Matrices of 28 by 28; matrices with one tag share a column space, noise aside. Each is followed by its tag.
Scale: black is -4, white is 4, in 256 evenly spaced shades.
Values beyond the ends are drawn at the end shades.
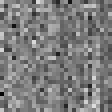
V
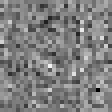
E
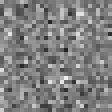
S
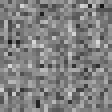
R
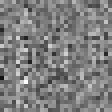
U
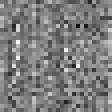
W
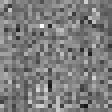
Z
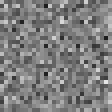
U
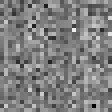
S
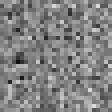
S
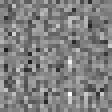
R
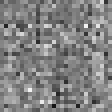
Z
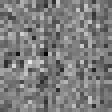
E
